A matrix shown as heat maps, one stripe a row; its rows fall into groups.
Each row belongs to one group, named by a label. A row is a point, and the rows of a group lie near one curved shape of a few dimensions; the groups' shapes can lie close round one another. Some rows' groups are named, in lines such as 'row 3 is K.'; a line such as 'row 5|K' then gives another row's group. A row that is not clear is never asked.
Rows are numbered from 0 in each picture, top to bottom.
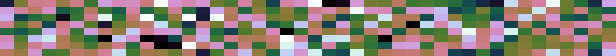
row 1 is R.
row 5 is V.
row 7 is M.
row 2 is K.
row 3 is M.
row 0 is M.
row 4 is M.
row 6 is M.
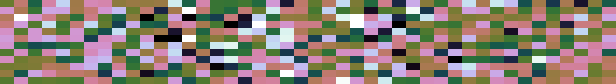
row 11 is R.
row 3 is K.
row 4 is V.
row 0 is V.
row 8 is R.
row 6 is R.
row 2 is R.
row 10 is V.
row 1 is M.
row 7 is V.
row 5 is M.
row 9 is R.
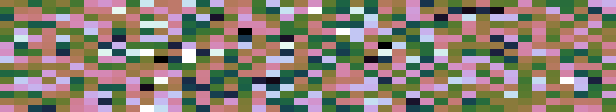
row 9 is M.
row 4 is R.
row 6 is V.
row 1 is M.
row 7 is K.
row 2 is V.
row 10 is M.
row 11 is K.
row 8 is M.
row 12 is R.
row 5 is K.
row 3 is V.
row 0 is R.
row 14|M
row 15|V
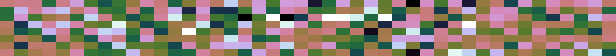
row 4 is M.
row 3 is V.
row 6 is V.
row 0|M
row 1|V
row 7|M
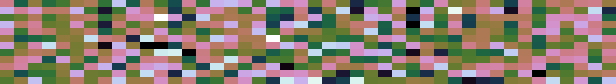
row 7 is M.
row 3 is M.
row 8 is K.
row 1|M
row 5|R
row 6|V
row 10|R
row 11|M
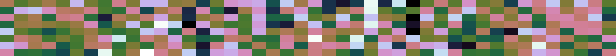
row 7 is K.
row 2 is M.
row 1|V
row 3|M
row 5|M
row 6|R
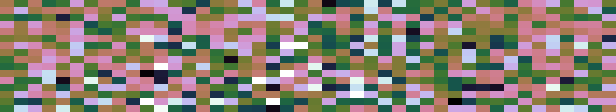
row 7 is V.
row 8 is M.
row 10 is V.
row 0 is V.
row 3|M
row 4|M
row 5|V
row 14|R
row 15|K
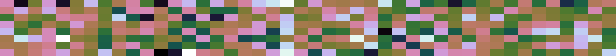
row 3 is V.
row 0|K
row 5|K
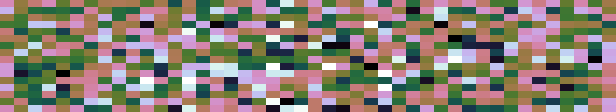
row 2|K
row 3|V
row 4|K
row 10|K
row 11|R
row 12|K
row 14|R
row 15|M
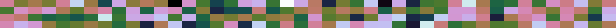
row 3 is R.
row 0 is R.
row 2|K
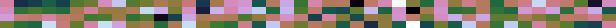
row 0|K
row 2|M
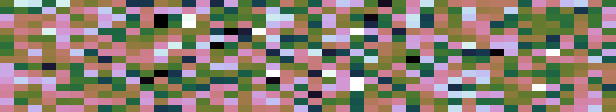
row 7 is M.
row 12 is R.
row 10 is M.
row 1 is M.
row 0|K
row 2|M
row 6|V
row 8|M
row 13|M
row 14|R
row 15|M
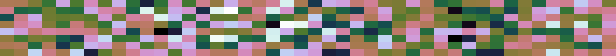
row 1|R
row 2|M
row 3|M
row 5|R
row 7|M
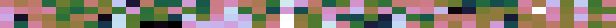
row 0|M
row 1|R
